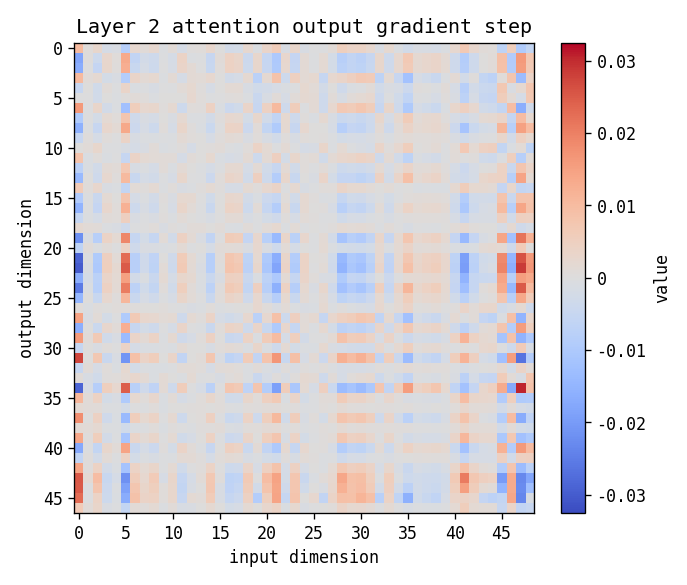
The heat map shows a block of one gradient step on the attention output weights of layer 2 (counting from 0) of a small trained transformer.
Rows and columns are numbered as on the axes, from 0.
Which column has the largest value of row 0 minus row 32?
0
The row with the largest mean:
43
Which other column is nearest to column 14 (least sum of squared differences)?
18
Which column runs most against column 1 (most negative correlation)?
9
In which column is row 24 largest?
47
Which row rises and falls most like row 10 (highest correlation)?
26
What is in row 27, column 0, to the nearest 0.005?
0.015
